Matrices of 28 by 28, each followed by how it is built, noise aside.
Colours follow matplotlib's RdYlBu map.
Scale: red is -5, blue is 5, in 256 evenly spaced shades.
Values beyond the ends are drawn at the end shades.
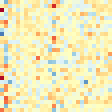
uneven columns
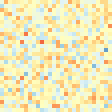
noise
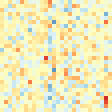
uneven columns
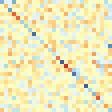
diagonal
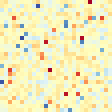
sparse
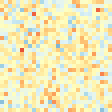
noise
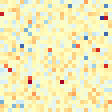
sparse
